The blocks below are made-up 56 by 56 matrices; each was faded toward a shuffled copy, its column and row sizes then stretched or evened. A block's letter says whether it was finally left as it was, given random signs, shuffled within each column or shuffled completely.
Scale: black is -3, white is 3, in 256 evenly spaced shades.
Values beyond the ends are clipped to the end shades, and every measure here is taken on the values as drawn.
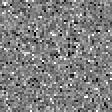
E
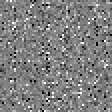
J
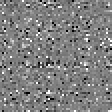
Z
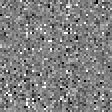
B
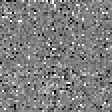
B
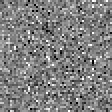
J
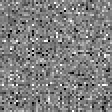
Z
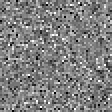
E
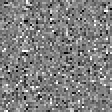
J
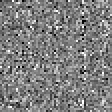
B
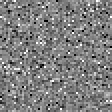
E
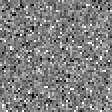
E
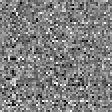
Z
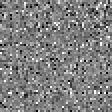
Z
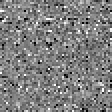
B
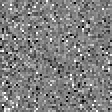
J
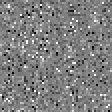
J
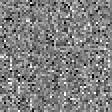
J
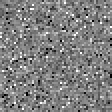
E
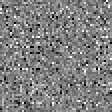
Z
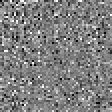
Z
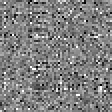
Z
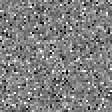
E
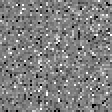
J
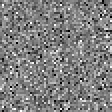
J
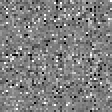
B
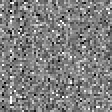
J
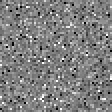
E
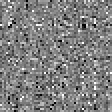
B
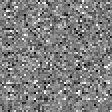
Z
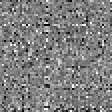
Z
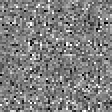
B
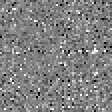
B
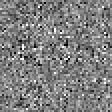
B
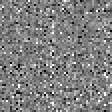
B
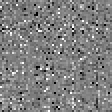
Z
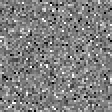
E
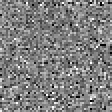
B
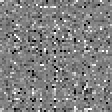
Z
